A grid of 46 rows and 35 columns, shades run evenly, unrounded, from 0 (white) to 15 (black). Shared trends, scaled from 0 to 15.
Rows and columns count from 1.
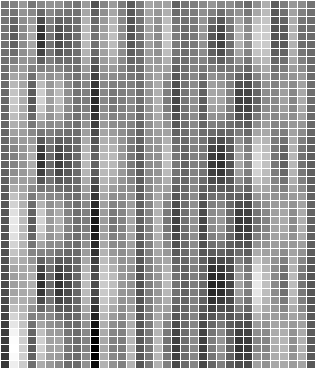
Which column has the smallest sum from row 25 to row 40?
2
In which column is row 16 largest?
11
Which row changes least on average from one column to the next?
9
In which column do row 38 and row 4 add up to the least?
29
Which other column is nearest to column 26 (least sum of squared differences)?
16
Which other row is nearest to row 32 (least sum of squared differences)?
40
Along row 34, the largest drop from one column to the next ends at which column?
12
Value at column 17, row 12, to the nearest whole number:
6
